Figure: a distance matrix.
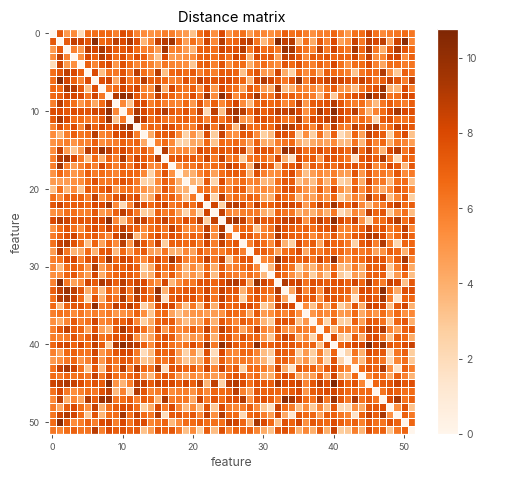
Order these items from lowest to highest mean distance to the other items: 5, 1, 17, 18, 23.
23, 18, 5, 17, 1
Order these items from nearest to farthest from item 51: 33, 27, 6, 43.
43, 27, 33, 6
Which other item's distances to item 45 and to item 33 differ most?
24
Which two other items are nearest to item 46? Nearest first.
11, 9
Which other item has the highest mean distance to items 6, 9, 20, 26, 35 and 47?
40
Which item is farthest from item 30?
6
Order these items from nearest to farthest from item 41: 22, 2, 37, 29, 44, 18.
37, 44, 18, 29, 2, 22
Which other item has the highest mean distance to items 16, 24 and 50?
1
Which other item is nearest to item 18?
14
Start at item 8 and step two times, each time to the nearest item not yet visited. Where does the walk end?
38
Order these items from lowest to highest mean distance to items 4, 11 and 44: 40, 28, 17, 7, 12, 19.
28, 19, 17, 7, 12, 40
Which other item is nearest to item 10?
22
